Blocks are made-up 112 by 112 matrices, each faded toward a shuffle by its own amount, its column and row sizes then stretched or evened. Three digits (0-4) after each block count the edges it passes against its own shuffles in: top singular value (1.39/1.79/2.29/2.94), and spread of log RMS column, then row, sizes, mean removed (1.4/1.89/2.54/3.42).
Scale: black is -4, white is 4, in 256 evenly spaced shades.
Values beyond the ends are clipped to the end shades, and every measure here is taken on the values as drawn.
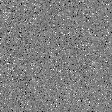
0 1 0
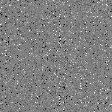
0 2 1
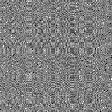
4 1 0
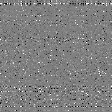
3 2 3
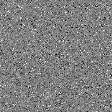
1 0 2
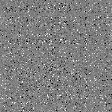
1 2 2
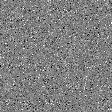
0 0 1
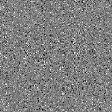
2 2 1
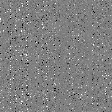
0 3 0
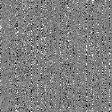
0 4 1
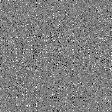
1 2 2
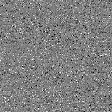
2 0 0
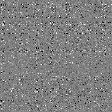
1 2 3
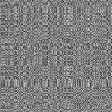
4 3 2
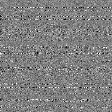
1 1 4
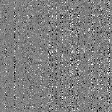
2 4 1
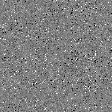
0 2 1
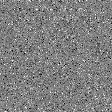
1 0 1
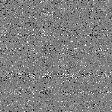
2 1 3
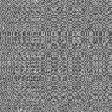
4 0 2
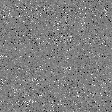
0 0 2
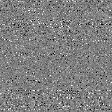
2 1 3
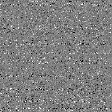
1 2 3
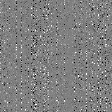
0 4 1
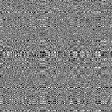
4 1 4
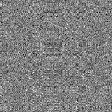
3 1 1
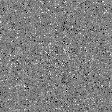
1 1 2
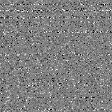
2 0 3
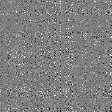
0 3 3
